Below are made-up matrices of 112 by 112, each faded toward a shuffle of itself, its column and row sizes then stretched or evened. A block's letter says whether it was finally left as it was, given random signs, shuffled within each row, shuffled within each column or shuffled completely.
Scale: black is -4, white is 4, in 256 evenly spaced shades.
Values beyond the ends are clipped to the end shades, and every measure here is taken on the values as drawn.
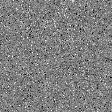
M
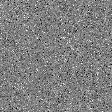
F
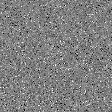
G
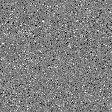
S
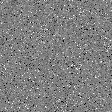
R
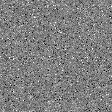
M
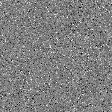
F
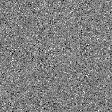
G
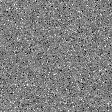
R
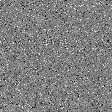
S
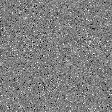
G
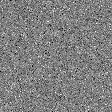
R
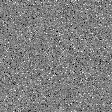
S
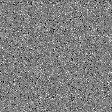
M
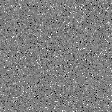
G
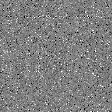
G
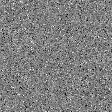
M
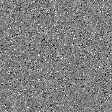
M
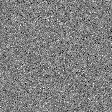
R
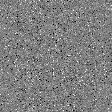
M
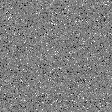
S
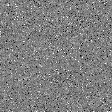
M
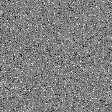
F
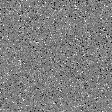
F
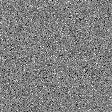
S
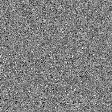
M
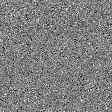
S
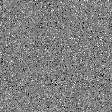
G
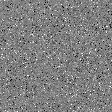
S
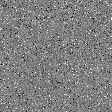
S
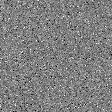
S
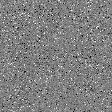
M
